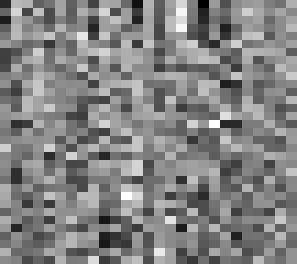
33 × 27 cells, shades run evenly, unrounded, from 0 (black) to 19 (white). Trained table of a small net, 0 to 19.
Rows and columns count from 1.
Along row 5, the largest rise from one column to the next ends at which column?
10
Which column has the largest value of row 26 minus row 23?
13
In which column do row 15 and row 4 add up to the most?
17
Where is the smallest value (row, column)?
1, 19
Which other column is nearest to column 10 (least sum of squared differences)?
4
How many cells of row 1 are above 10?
14
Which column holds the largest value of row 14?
5
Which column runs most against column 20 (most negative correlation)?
21
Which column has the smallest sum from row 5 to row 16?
15
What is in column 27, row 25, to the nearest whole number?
8
